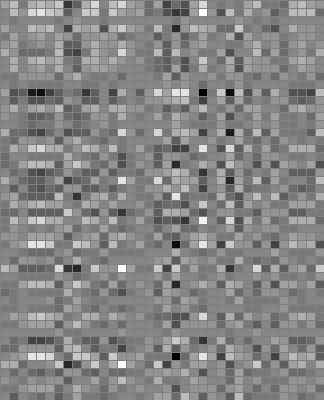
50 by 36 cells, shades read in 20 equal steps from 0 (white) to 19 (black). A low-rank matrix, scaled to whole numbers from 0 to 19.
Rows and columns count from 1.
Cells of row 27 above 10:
17
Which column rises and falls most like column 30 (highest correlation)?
26
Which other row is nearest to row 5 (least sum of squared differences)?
9
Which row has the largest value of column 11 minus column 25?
12
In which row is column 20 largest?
45
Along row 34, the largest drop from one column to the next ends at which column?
20
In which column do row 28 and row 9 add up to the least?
23
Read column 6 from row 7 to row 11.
10 7 9 8 10
